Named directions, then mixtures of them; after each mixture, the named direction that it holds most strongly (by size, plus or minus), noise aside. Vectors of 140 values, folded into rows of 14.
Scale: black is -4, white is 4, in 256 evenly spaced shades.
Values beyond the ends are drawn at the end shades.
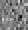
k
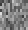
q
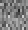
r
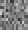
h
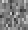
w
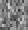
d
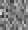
h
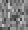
d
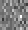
k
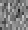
r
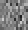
k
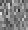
q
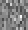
k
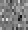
k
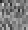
r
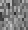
q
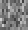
d
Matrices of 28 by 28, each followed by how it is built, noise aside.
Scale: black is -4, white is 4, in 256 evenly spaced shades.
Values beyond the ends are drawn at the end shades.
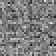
blocks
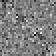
block diagonal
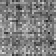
blocks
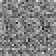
repeating columns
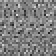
repeating columns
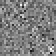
block diagonal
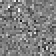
block diagonal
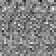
repeating columns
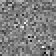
block diagonal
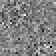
block diagonal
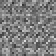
repeating columns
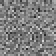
repeating columns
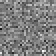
blocks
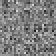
blocks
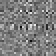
low rank
